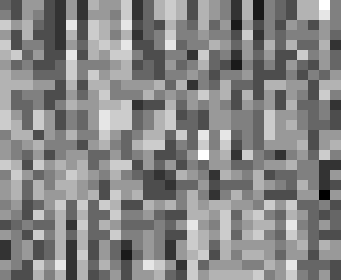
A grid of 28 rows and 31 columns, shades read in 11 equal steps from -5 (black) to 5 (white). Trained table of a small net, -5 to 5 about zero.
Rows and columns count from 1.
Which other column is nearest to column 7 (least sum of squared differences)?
9
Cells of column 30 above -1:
19
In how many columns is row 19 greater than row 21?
11
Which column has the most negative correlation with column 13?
16
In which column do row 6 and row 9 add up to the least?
18
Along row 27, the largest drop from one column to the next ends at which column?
7
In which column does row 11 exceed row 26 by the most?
12
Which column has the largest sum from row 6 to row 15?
10
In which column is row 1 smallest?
24
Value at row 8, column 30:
-1
